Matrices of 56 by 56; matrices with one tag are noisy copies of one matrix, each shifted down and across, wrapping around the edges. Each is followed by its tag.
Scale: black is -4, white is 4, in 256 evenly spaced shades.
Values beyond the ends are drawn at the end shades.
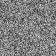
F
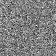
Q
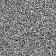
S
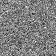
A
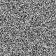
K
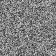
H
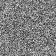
S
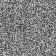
S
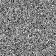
S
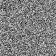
A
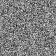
H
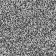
F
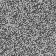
H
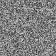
H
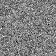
A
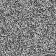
Q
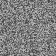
Q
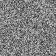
F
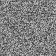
K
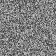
F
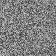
A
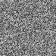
K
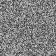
F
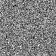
S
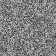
F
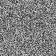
S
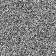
K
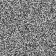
Q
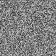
K
